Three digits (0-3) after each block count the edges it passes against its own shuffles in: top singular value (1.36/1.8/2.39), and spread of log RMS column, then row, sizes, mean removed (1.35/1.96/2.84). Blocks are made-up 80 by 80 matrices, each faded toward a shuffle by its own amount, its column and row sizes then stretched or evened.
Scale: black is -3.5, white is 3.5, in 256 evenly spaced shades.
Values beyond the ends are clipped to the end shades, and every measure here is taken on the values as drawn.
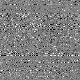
2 0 3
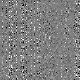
1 3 1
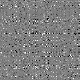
2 2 2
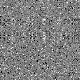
2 0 1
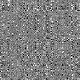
2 2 1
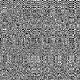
3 2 2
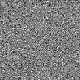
2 0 0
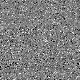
0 0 1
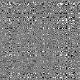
2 3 3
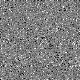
1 0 2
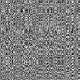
3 3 2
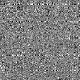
2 1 2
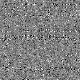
1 1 2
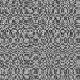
3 0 2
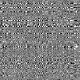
3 2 3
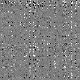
1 3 2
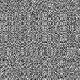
3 0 1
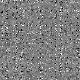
0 2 2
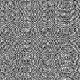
3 1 0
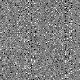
2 2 0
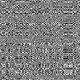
3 0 3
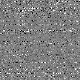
0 1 3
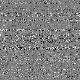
0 0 3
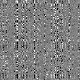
3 3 1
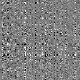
2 3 2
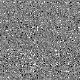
1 2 2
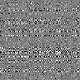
3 1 3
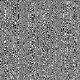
1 3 0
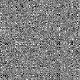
2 2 2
